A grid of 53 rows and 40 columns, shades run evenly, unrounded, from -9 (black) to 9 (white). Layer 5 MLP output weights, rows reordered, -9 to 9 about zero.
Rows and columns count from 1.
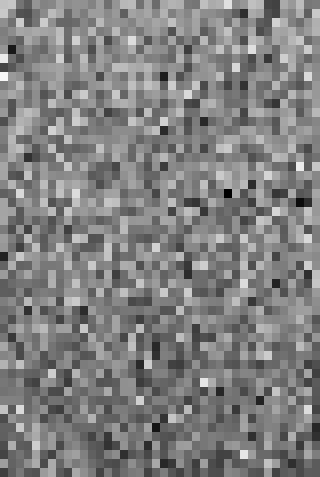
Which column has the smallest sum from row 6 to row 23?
24
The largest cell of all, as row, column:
9, 1
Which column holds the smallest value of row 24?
26
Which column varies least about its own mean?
27
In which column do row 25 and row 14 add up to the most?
21
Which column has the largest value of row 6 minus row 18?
32
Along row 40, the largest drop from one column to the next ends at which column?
20
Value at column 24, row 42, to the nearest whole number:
0
